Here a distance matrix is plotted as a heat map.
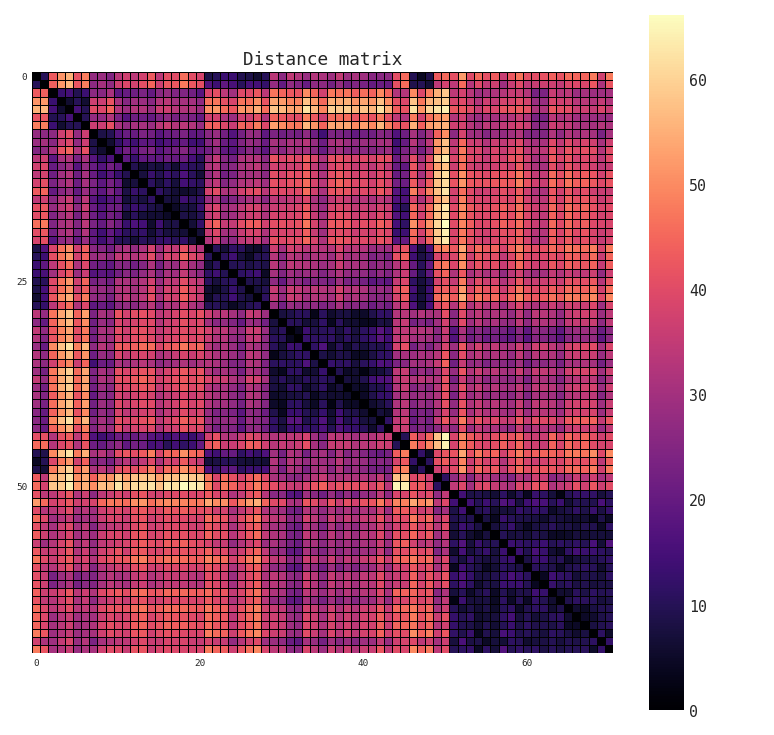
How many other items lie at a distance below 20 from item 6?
4
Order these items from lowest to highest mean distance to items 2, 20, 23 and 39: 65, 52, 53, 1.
1, 53, 65, 52
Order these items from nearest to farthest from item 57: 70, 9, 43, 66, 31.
66, 70, 31, 43, 9
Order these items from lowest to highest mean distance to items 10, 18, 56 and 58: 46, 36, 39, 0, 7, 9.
7, 9, 39, 36, 0, 46
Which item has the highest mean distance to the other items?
50
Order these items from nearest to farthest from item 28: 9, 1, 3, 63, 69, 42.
1, 9, 42, 69, 63, 3
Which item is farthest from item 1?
4
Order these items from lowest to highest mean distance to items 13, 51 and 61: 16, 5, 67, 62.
62, 67, 5, 16
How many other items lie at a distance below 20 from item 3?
4
